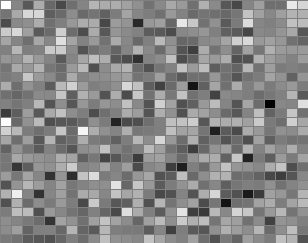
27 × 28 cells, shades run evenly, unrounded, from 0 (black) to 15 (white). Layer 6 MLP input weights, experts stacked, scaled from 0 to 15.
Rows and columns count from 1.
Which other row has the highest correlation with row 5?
19
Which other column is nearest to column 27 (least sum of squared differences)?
24
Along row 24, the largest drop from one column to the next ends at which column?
18
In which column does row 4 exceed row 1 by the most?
6
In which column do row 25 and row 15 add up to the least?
20
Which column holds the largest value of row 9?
3
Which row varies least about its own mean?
9
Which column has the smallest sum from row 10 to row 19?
25
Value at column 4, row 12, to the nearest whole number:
11
